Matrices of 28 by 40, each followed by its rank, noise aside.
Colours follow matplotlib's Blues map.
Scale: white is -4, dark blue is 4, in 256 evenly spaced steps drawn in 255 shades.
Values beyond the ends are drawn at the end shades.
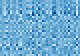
three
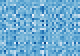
three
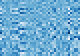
three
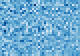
six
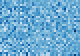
six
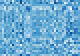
four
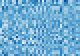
four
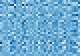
four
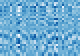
three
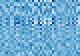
three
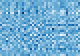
four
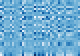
two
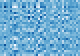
three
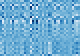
two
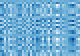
two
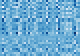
three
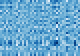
four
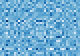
three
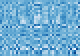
three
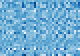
three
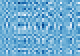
two
